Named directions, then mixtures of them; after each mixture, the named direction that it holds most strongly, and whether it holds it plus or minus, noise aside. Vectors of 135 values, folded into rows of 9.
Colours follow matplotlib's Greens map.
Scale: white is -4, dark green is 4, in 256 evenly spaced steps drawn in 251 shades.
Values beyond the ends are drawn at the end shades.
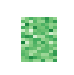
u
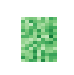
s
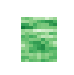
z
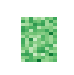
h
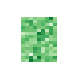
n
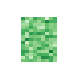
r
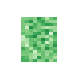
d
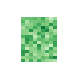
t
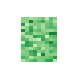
u, minus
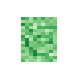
h, minus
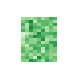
n, plus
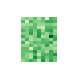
s, plus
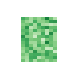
d, minus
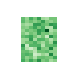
t, plus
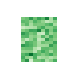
n, minus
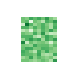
u, plus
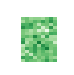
t, minus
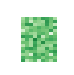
h, minus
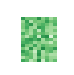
s, minus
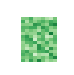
t, plus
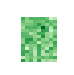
t, plus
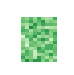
d, plus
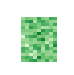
d, plus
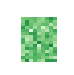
t, minus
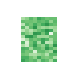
d, plus
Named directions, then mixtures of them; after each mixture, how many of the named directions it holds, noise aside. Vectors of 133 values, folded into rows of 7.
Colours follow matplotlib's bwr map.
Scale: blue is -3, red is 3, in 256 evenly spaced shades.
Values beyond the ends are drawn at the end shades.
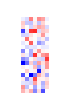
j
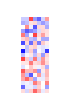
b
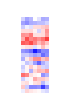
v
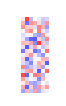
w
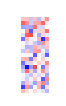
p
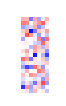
two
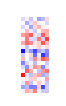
four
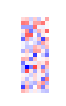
one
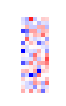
two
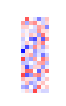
three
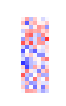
four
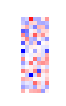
two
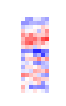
one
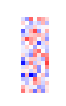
two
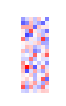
one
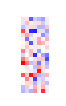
one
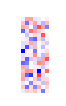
three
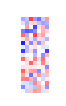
one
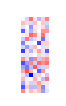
three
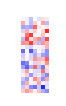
three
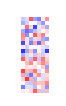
one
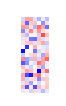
three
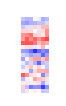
one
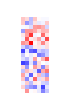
four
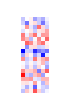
three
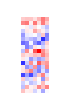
three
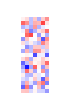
one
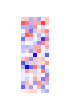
one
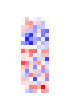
three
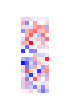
four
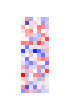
two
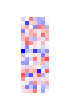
four
